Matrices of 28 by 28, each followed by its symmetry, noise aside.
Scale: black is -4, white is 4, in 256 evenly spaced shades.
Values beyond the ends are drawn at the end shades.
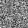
antisymmetric.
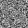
same after a half turn.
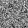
no symmetry.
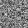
mirrored top to bottom.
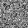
symmetric.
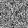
mirrored top to bottom.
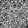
symmetric.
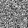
no symmetry.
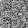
mirrored top to bottom.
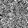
antisymmetric.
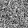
antisymmetric.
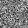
symmetric across the other diagonal.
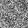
symmetric across the other diagonal.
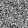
symmetric across the other diagonal.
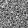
symmetric.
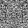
mirrored left to right.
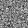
antisymmetric.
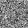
no symmetry.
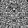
mirrored left to right.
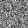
antisymmetric.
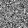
symmetric across the other diagonal.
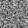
antisymmetric.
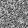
symmetric.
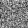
antisymmetric.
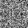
mirrored top to bottom.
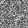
symmetric.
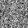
same after a half turn.
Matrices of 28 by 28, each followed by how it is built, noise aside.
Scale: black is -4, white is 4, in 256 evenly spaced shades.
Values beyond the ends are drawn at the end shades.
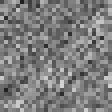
Hankel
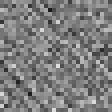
Toeplitz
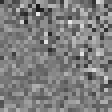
upper triangular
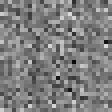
uneven columns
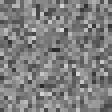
noise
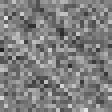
Toeplitz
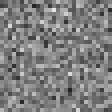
noise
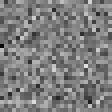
repeating rows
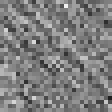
Toeplitz
